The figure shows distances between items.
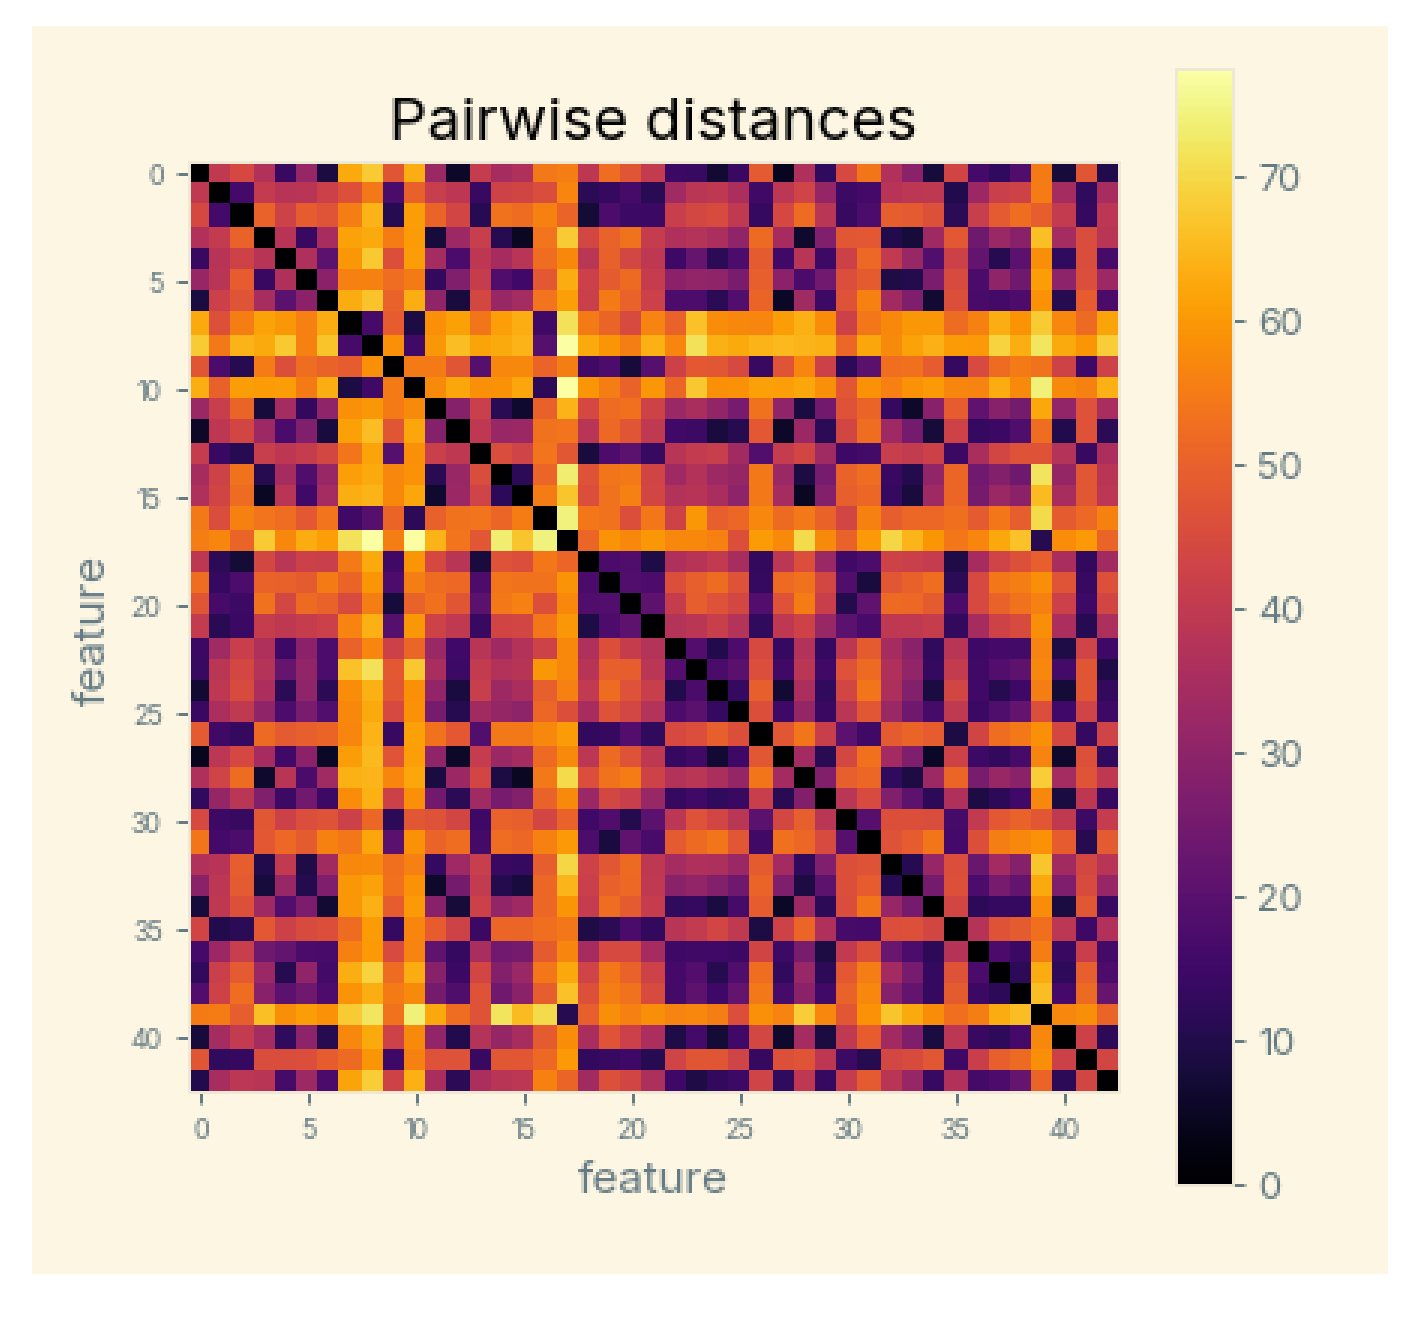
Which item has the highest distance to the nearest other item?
8
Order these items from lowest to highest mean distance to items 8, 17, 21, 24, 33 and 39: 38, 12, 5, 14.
12, 5, 38, 14
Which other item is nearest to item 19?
31
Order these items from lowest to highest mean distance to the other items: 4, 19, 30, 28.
4, 30, 28, 19
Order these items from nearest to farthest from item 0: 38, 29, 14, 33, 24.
24, 29, 38, 33, 14
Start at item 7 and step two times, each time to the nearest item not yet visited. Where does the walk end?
16
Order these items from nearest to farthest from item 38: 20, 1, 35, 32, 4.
4, 32, 1, 35, 20
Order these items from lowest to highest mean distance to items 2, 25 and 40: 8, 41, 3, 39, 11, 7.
41, 11, 3, 39, 7, 8
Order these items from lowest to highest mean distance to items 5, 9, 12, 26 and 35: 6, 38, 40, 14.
40, 6, 38, 14
